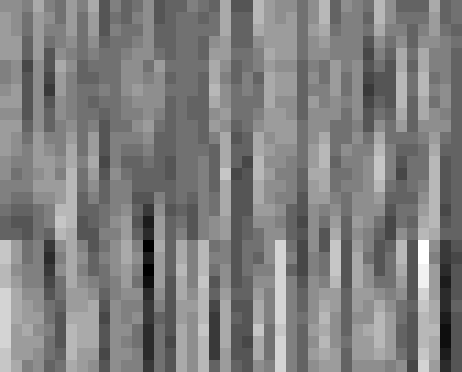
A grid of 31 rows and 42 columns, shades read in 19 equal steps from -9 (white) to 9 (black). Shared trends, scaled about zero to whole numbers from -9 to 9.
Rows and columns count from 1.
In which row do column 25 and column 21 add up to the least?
15
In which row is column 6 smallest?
19
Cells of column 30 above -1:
11
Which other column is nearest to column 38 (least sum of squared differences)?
42
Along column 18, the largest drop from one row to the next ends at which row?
21
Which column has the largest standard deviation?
14
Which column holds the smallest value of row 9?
37
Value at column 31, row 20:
-3
